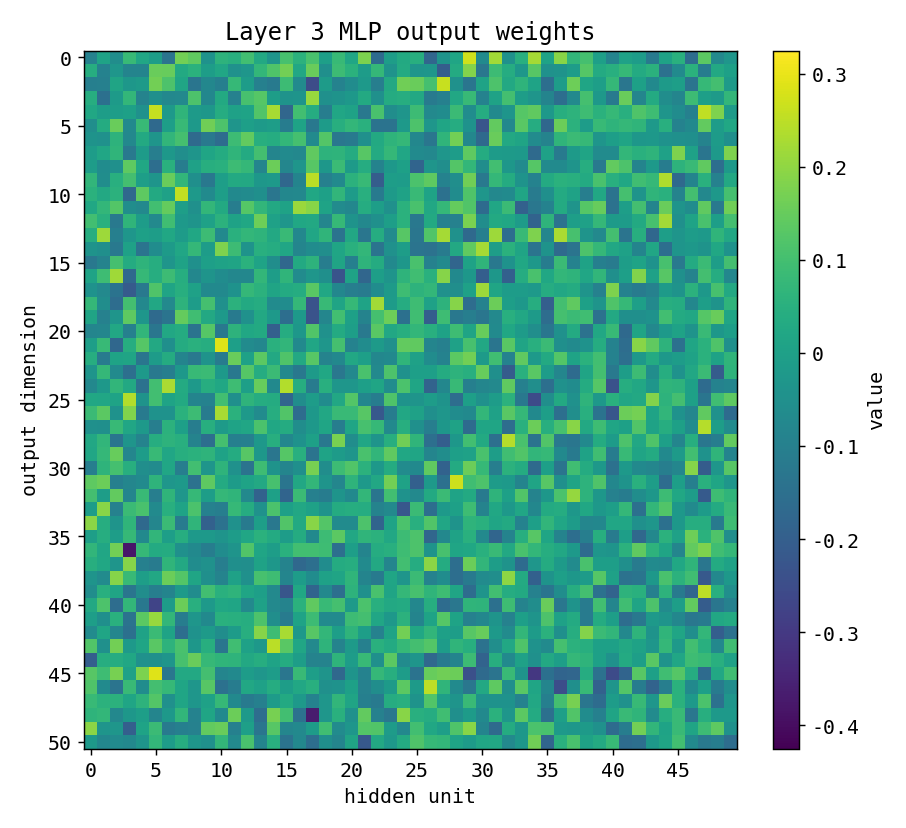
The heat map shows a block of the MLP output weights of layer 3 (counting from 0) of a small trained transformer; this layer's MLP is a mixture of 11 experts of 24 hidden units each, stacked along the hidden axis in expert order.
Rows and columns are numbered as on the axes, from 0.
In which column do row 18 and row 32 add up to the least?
17
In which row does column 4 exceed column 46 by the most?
41
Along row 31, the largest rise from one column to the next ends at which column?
28
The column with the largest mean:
24
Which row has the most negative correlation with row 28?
13
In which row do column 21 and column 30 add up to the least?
16
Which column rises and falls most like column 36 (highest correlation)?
37
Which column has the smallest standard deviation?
20
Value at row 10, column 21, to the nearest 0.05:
0.05
